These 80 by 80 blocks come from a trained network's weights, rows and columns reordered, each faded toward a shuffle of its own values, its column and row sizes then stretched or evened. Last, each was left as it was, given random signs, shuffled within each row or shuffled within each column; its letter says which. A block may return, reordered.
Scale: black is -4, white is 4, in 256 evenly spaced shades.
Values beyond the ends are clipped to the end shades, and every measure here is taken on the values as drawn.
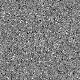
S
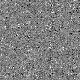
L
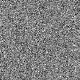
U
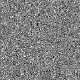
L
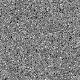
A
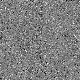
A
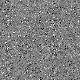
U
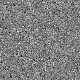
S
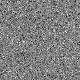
S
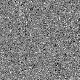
A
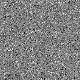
U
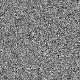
U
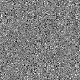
L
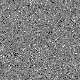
L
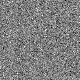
A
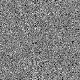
L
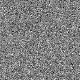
U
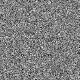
U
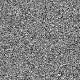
U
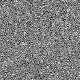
L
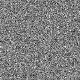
U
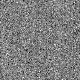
A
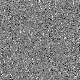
A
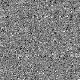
L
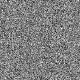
U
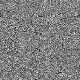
L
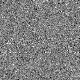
S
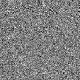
L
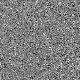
U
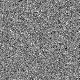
A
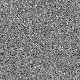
S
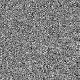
L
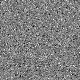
S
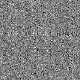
L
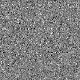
L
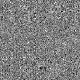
L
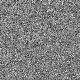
S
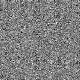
L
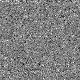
S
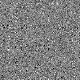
U
